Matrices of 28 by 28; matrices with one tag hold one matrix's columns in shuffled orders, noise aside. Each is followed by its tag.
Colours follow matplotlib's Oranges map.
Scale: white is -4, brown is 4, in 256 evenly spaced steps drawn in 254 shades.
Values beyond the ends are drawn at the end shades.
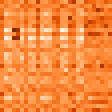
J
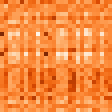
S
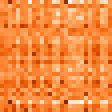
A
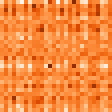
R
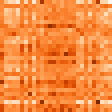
A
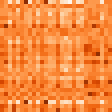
A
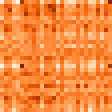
R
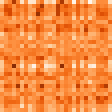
R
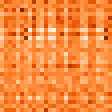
J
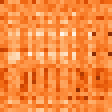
S
